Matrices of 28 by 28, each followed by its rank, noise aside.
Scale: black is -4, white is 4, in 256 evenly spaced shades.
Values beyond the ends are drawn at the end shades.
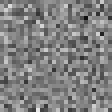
seven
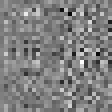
four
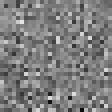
seven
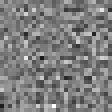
seven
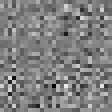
four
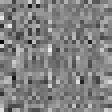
five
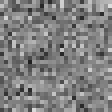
six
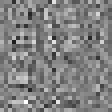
four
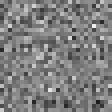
six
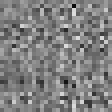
five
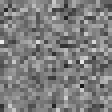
seven
